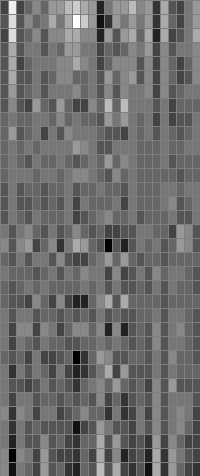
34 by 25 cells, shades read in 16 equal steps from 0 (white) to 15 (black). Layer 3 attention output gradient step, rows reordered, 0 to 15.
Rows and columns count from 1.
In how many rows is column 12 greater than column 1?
12
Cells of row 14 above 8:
17
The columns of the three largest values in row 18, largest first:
14, 16, 8
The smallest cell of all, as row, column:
2, 10
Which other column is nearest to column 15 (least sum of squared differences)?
6
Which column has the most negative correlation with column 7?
13
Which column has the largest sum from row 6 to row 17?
20
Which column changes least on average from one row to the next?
21
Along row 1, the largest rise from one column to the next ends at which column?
3
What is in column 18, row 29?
9
